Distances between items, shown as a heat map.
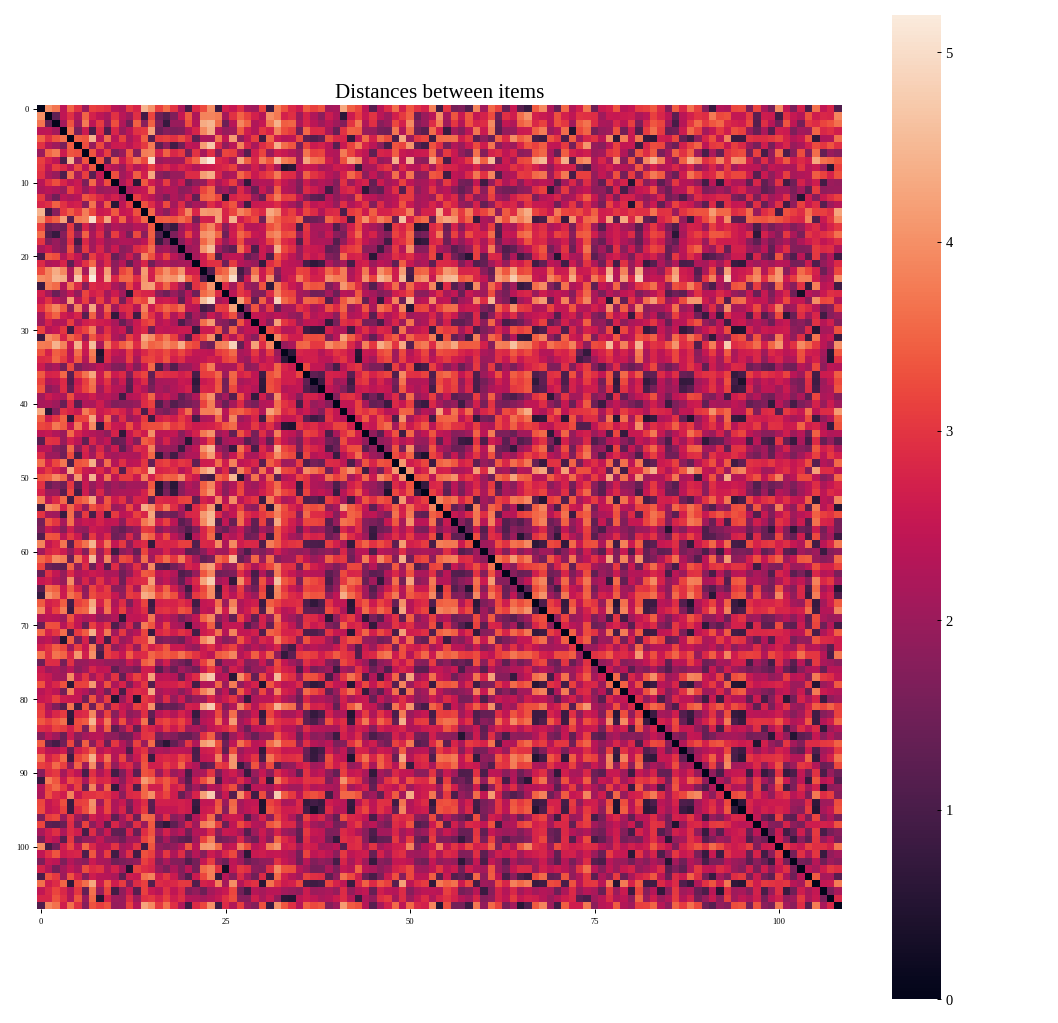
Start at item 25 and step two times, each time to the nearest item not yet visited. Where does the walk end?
12
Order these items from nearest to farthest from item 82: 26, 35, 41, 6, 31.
41, 35, 6, 31, 26
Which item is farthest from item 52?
23
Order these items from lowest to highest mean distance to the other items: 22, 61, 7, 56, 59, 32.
56, 59, 61, 22, 7, 32
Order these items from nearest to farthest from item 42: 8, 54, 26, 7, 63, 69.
8, 63, 69, 54, 26, 7
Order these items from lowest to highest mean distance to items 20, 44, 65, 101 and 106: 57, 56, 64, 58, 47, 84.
58, 57, 84, 56, 64, 47
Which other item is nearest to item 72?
3
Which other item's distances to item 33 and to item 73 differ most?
74
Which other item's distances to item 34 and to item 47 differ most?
43
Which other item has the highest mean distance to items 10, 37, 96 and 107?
7
